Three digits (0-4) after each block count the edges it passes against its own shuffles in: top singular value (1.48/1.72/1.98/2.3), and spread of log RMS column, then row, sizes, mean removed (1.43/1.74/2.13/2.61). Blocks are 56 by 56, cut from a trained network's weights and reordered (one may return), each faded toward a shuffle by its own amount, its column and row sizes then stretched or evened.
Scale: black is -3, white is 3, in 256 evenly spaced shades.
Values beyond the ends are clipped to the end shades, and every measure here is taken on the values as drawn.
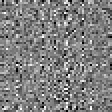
3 4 3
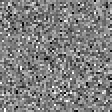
0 0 0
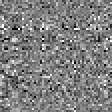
2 2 3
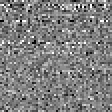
1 0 4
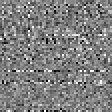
2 1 4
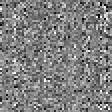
0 4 2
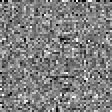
1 1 2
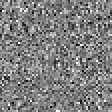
2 1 0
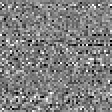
2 0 4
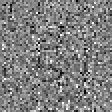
1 3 0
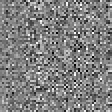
3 4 0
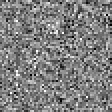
1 1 0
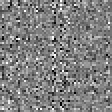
1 4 2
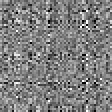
4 3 3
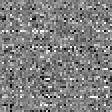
0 3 4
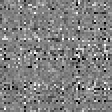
0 3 4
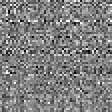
4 1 4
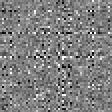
3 4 2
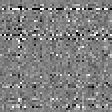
4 2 4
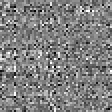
2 3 3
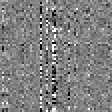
2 4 0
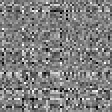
4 1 4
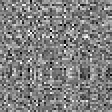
3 2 2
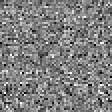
2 0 3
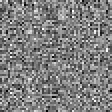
3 1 0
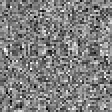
3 1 0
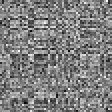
4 0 1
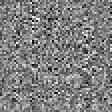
3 3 1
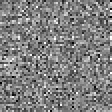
2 1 0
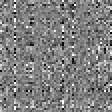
2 4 2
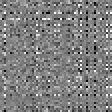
4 4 4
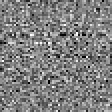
3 0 3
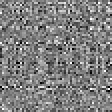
4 1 3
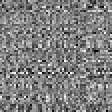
4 0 4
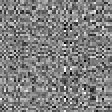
4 3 2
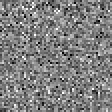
0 0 1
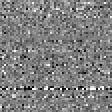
1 0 4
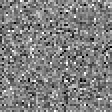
0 0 1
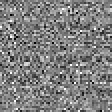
3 0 3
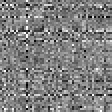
4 1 4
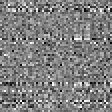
4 1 4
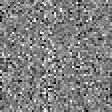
1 2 1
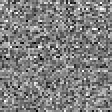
2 0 3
